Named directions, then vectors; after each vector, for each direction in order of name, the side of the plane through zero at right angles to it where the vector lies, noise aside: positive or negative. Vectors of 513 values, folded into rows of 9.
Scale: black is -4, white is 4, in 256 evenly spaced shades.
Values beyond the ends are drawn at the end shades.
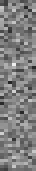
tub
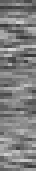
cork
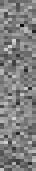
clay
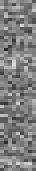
negative, negative, positive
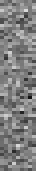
positive, negative, positive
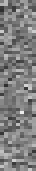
negative, positive, negative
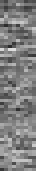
negative, positive, positive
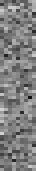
positive, negative, positive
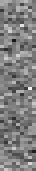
negative, negative, negative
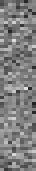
positive, positive, positive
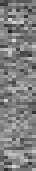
positive, positive, positive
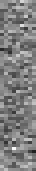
negative, negative, negative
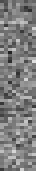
negative, positive, positive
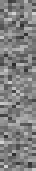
positive, positive, negative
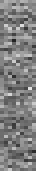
negative, negative, negative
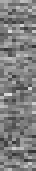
negative, negative, negative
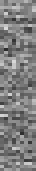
negative, negative, positive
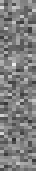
negative, negative, positive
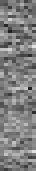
positive, positive, positive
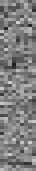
positive, positive, negative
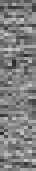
positive, positive, negative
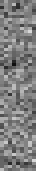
positive, positive, negative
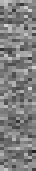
negative, negative, negative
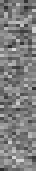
negative, positive, positive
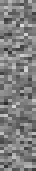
negative, negative, positive
